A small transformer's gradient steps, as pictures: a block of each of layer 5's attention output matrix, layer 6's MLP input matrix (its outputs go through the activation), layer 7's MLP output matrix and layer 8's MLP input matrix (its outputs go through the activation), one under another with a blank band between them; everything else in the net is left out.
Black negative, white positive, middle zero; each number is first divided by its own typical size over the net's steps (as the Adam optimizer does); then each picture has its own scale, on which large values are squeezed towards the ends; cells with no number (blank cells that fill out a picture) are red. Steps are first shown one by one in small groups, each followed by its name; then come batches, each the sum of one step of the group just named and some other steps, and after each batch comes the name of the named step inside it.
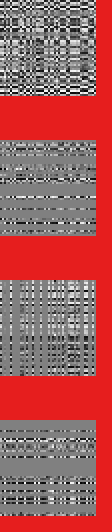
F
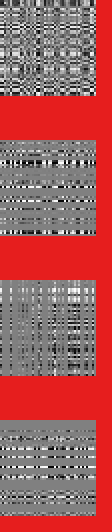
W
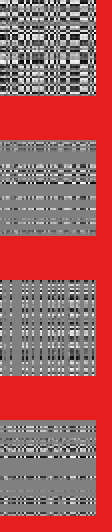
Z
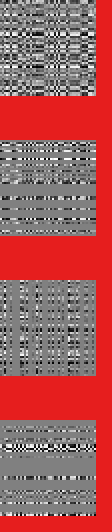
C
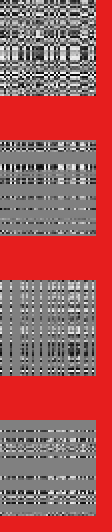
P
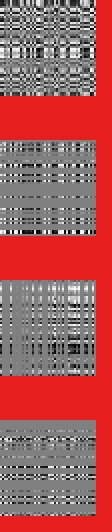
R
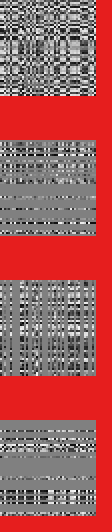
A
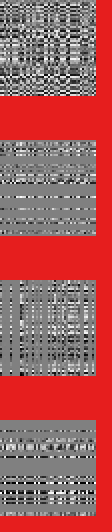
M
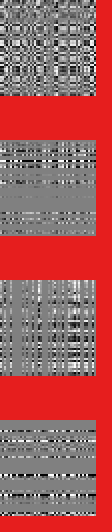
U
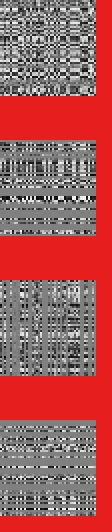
W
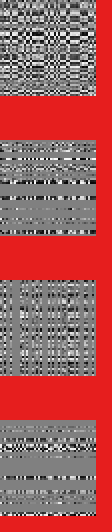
C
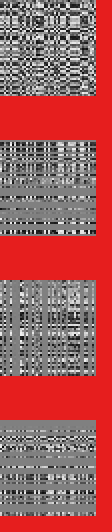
A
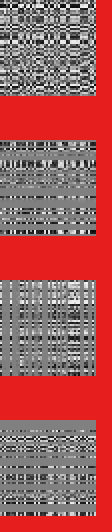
F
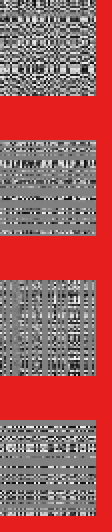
M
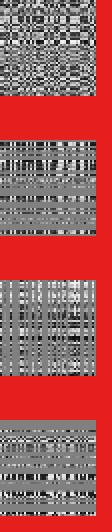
U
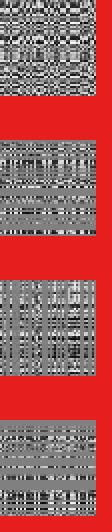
W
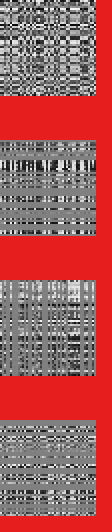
R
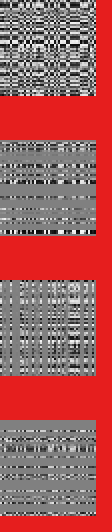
R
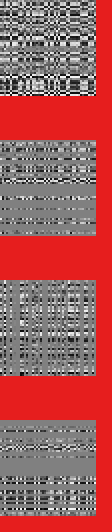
M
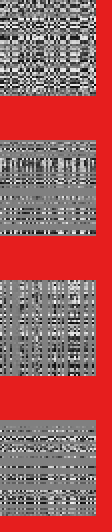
Z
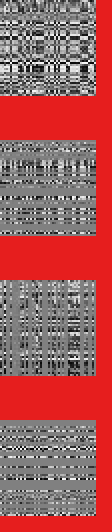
C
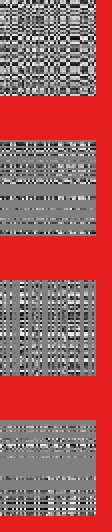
A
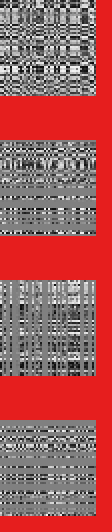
C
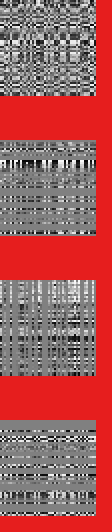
U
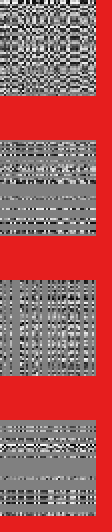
A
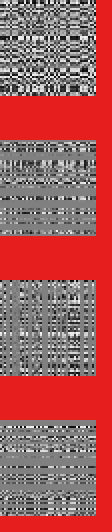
Z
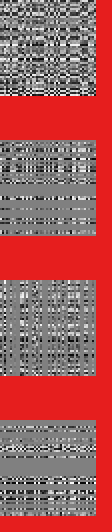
M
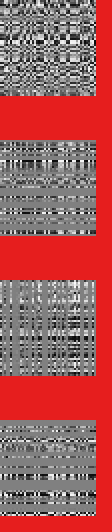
U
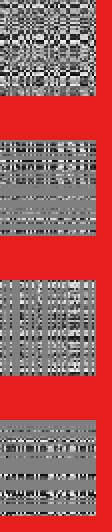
U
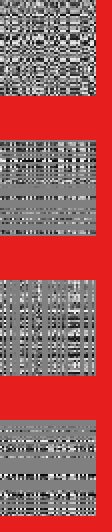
U
